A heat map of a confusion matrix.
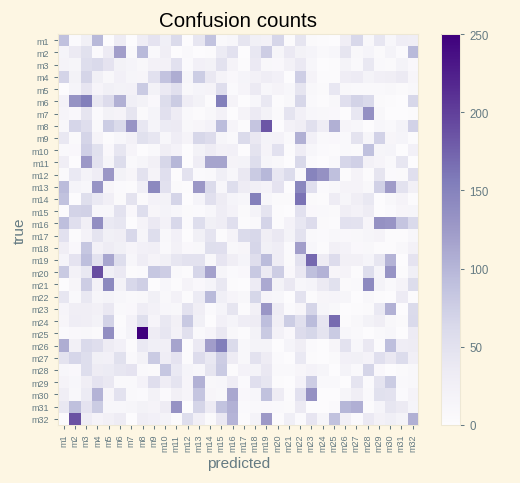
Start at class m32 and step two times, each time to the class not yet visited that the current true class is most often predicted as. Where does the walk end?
m6
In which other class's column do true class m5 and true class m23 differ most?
m19
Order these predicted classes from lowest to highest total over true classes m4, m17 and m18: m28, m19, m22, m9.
m28, m19, m9, m22
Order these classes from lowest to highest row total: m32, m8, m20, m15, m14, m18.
m15, m18, m14, m32, m8, m20
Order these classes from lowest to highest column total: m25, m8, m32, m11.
m25, m32, m8, m11
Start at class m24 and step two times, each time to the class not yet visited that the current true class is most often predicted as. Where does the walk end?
m8
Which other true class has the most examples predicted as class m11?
m31
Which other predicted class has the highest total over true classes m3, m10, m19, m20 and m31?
m4
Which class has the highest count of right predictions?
m13
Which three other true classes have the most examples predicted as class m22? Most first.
m14, m13, m18
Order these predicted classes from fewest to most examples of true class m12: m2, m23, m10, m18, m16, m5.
m16, m2, m10, m18, m5, m23
